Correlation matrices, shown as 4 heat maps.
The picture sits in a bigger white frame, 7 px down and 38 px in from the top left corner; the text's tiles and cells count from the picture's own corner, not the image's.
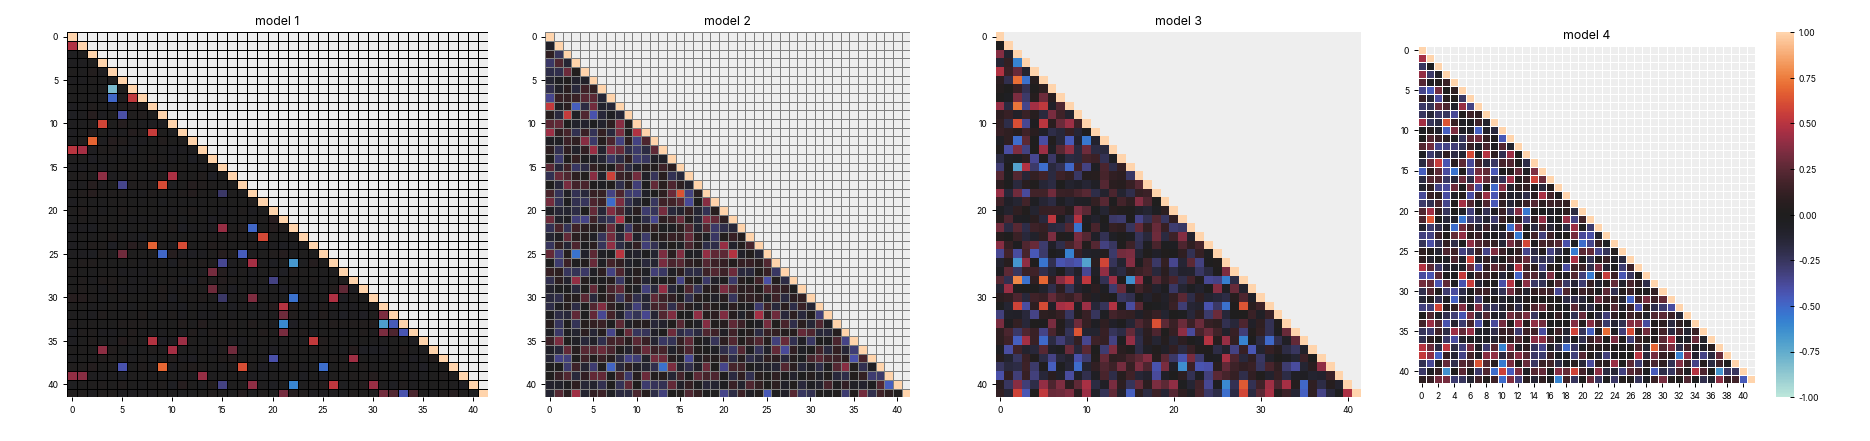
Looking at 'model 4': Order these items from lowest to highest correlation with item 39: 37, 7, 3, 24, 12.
12, 37, 3, 24, 7
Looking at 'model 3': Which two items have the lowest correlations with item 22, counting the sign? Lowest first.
9, 34
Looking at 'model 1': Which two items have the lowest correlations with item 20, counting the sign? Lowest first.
37, 28
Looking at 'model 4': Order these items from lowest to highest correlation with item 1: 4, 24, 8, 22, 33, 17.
24, 22, 8, 4, 17, 33
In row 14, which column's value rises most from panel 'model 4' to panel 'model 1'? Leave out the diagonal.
29
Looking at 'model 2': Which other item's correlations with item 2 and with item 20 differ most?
9
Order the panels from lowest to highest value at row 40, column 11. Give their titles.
model 4, model 2, model 3, model 1
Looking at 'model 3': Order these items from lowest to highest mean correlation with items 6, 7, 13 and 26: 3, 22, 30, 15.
3, 15, 22, 30
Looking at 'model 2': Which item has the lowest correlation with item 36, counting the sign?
27
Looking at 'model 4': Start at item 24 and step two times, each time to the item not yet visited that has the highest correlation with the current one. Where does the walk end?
6
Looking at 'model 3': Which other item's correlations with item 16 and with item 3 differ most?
28
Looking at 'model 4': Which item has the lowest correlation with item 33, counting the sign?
5
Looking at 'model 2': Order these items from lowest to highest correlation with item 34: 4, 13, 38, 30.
13, 4, 30, 38
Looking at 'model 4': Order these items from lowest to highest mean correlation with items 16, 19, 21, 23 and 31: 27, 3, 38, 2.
3, 38, 27, 2
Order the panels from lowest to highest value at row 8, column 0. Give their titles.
model 4, model 1, model 3, model 2
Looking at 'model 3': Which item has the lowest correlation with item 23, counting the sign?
38
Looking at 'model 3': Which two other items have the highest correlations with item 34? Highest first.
9, 21
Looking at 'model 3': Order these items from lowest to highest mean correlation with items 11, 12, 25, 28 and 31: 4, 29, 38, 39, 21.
21, 4, 39, 29, 38
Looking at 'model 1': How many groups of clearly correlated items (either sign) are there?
11
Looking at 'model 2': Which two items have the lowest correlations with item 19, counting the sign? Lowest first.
7, 16
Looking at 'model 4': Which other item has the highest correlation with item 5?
28
